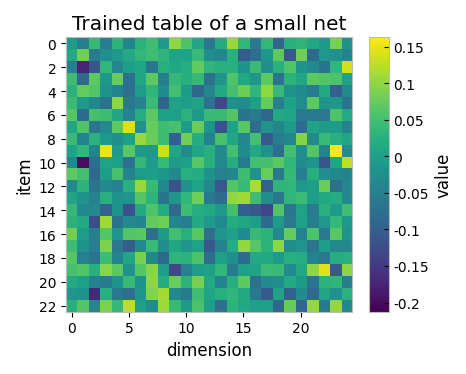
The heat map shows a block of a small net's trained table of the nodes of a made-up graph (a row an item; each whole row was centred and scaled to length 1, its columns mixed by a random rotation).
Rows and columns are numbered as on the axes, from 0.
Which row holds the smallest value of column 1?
10
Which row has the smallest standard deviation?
11
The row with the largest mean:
19
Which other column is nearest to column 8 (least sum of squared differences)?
12
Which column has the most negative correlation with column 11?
2
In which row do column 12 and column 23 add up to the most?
9
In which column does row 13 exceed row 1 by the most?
15
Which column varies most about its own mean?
1
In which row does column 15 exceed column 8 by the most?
13
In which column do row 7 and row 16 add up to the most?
5
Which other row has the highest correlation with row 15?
21
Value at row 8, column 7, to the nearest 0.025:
0.075
